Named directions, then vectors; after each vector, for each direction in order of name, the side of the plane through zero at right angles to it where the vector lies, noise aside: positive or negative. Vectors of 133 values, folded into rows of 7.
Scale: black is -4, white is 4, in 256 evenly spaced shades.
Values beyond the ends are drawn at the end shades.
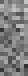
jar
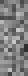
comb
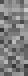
positive, positive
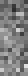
positive, negative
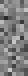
positive, positive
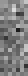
negative, positive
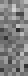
negative, positive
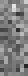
negative, positive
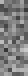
negative, negative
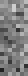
negative, positive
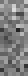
negative, positive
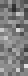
positive, negative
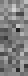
negative, positive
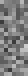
negative, negative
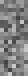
negative, negative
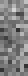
negative, positive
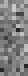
negative, positive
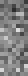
positive, negative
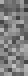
negative, negative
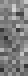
negative, positive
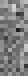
negative, positive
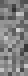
positive, negative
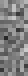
negative, positive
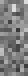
negative, positive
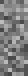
positive, positive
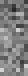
positive, negative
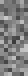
negative, negative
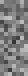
negative, negative
